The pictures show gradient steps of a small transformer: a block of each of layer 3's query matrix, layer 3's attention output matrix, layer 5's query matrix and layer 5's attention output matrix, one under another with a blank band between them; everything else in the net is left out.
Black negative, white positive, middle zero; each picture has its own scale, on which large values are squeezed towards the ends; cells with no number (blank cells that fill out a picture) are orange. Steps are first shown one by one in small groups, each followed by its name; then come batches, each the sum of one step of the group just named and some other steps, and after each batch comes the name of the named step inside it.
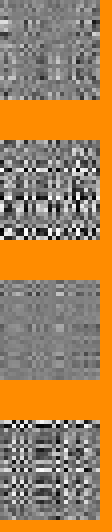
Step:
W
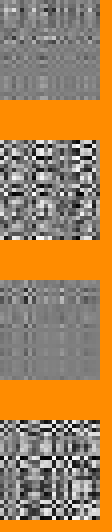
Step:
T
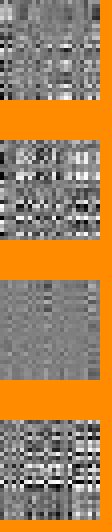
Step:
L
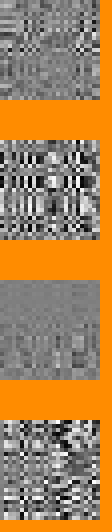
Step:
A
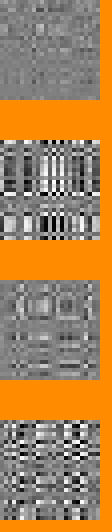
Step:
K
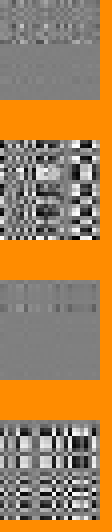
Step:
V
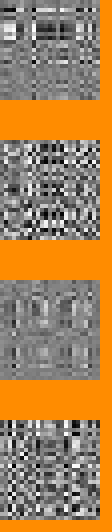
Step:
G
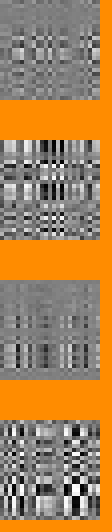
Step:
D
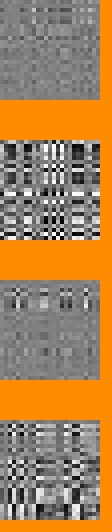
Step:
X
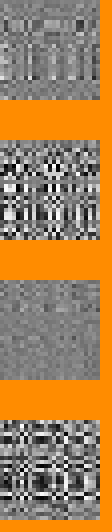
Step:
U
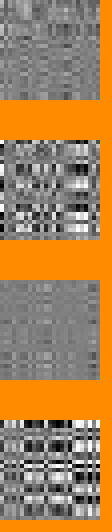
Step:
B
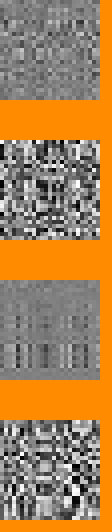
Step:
D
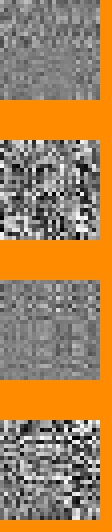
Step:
K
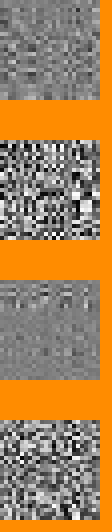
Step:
X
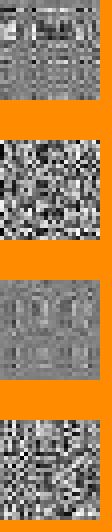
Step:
G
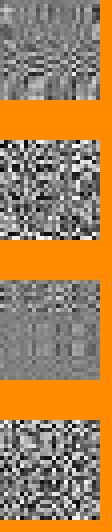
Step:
T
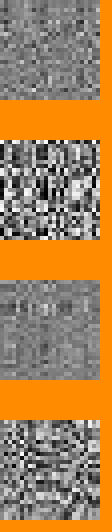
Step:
B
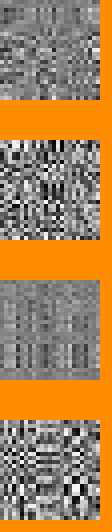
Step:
D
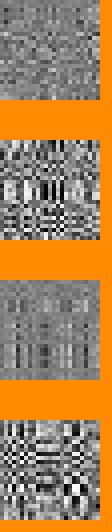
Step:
D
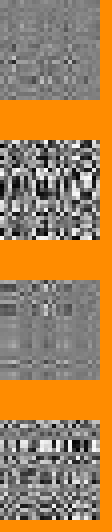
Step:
V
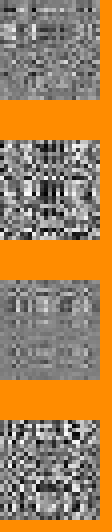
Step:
G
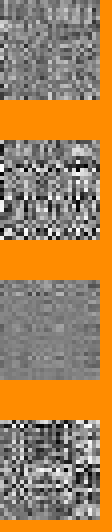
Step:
W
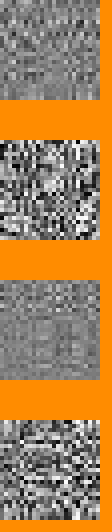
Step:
K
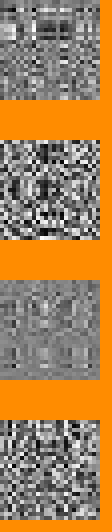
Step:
G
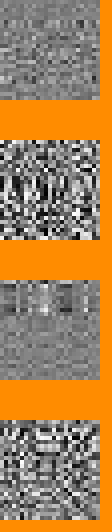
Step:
V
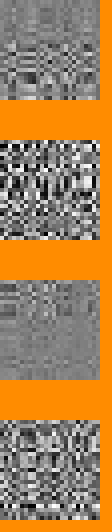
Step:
V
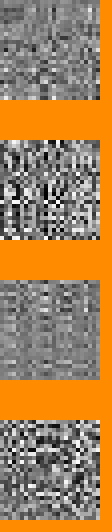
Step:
U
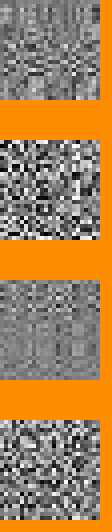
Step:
V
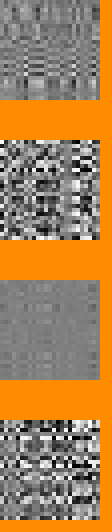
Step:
B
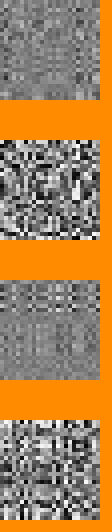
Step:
V
